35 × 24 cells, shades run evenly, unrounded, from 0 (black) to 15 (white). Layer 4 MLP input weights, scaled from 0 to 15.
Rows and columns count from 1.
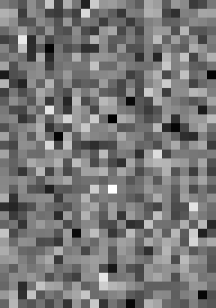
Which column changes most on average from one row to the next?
6
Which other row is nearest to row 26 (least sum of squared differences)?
31
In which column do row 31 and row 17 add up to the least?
13
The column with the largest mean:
18
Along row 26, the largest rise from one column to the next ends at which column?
17
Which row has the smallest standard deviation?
21
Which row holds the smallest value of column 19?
15
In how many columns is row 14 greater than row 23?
13
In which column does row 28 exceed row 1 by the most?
22
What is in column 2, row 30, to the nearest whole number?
9
